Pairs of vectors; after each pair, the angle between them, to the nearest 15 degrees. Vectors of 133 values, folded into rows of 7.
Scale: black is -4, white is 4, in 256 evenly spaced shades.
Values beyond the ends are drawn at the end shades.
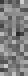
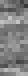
105 degrees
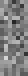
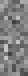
45 degrees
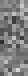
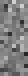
75 degrees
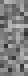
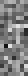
30 degrees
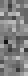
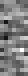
90 degrees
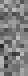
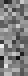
150 degrees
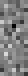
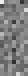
105 degrees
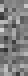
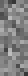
60 degrees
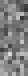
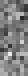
15 degrees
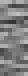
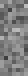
75 degrees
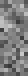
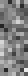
120 degrees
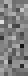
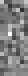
120 degrees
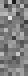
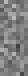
90 degrees
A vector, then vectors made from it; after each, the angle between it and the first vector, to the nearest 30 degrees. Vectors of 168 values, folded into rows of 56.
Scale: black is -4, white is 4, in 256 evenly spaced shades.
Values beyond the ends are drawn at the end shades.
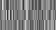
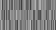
120 degrees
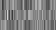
150 degrees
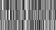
30 degrees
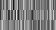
90 degrees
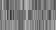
30 degrees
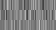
120 degrees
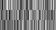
120 degrees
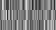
30 degrees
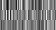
30 degrees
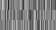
60 degrees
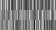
120 degrees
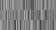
90 degrees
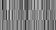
150 degrees
